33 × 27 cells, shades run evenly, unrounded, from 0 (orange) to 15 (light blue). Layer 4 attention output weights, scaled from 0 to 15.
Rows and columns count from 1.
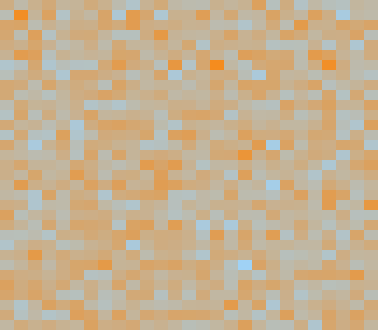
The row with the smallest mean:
6
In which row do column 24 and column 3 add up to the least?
7
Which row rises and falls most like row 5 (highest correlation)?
26
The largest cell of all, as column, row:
18, 27
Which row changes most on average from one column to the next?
2
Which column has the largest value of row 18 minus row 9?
23
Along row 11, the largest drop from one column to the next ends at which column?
21
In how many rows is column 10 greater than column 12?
16
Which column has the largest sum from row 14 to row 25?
3
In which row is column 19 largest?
8
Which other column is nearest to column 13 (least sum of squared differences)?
11
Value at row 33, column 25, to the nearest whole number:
7
